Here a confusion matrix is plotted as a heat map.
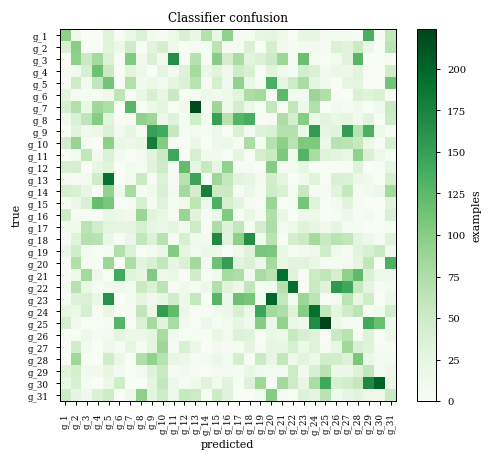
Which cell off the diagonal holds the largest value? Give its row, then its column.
g_7, g_13
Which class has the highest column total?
g_20
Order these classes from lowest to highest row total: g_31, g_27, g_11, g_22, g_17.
g_27, g_17, g_31, g_11, g_22
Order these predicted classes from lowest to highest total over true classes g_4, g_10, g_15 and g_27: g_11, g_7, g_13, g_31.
g_11, g_7, g_31, g_13
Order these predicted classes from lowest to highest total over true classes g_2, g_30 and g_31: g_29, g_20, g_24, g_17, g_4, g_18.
g_17, g_4, g_18, g_24, g_20, g_29
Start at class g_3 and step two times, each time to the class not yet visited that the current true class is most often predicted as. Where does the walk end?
g_23
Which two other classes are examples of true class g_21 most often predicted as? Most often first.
g_6, g_28
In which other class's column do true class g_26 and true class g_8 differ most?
g_15
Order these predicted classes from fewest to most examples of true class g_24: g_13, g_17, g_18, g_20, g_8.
g_13, g_18, g_17, g_8, g_20
